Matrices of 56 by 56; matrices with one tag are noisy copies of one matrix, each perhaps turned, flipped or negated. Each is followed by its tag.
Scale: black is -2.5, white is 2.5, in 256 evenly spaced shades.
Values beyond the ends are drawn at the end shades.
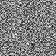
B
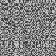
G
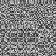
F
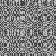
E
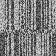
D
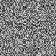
B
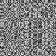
F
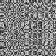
F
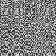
G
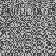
G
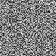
B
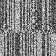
D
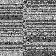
D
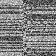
D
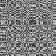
E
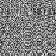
G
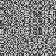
F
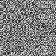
G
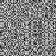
F
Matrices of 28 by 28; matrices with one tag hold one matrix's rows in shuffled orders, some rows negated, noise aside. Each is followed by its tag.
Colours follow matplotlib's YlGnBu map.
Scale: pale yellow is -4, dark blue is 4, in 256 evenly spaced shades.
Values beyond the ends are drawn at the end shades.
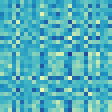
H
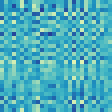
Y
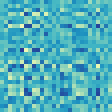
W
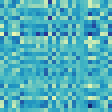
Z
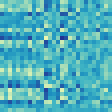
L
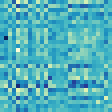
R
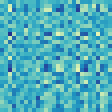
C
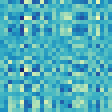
W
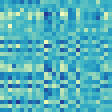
L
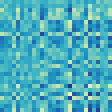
H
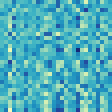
C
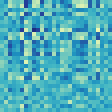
W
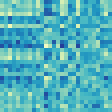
L
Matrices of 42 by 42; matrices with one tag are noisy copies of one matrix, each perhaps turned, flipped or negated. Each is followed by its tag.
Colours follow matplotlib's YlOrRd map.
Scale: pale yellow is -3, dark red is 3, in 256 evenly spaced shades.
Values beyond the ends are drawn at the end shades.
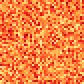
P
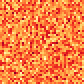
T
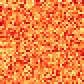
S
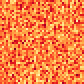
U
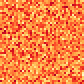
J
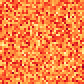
T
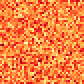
T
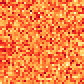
S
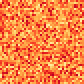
P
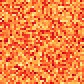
T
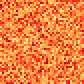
T
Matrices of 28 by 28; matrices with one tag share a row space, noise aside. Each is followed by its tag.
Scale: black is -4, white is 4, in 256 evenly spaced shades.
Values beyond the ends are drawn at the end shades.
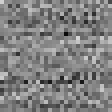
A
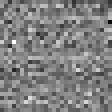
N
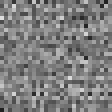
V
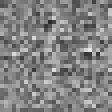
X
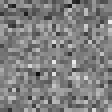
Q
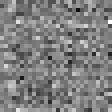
Q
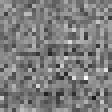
V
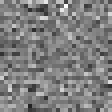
N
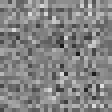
A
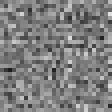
Q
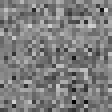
V
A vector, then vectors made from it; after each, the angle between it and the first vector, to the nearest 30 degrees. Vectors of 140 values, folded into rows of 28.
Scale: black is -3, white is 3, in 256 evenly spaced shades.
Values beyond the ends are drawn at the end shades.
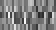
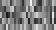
90 degrees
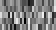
150 degrees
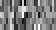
90 degrees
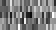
60 degrees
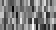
90 degrees
